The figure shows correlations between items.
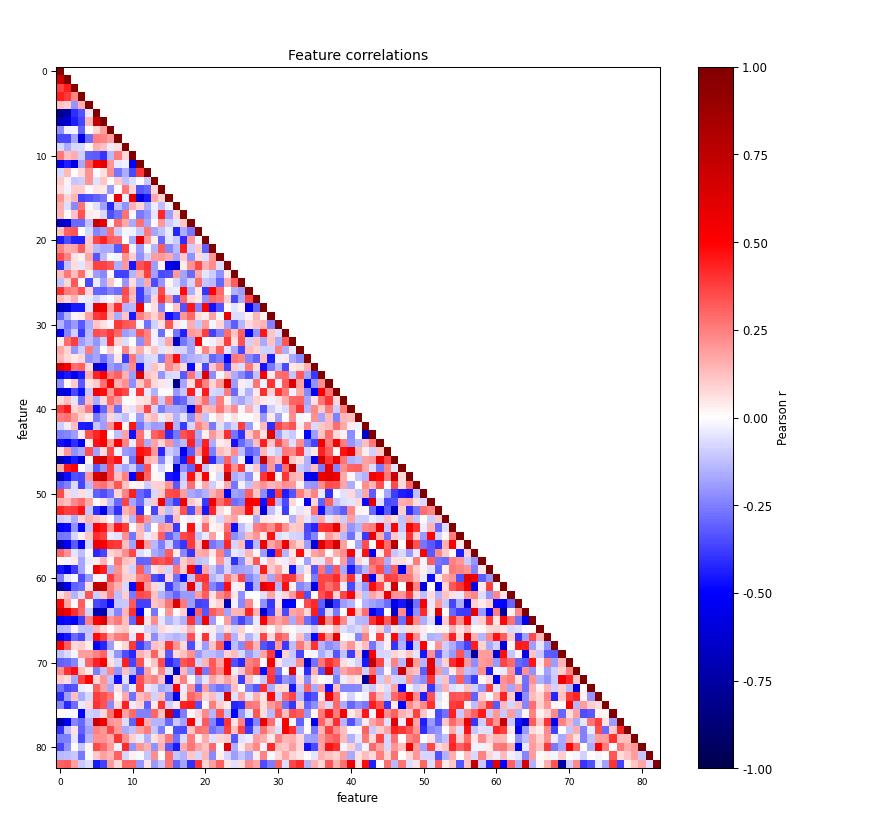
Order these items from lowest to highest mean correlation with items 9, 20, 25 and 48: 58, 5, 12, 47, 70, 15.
15, 58, 47, 12, 70, 5
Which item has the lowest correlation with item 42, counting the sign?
72
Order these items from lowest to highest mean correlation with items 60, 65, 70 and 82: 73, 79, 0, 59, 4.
0, 73, 59, 4, 79
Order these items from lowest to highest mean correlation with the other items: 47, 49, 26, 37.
26, 47, 49, 37
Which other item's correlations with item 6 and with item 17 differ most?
46
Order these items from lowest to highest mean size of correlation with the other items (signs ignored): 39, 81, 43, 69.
81, 39, 69, 43
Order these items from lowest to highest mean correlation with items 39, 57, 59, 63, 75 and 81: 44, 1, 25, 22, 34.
25, 1, 34, 22, 44
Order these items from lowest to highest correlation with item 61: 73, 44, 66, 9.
9, 66, 73, 44
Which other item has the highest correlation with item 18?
5
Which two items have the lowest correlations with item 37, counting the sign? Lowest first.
16, 63
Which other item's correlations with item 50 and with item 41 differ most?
47
